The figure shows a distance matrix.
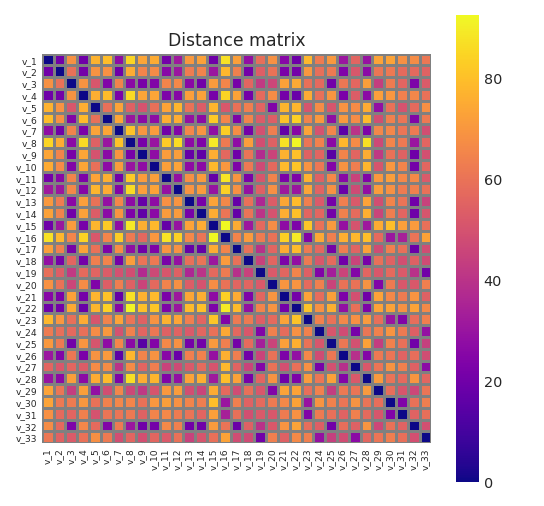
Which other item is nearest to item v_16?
v_23
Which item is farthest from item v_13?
v_22
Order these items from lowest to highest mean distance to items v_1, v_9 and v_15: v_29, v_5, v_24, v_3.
v_3, v_24, v_29, v_5
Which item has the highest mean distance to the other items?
v_16
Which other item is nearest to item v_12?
v_26
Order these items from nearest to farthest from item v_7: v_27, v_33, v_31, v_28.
v_28, v_27, v_33, v_31
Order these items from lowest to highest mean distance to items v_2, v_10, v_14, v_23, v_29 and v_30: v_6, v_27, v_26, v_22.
v_6, v_26, v_27, v_22
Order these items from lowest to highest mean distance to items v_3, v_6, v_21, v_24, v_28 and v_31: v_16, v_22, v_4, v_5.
v_4, v_22, v_5, v_16
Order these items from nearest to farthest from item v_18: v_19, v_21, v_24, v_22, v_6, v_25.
v_21, v_22, v_19, v_24, v_25, v_6
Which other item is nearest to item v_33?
v_19
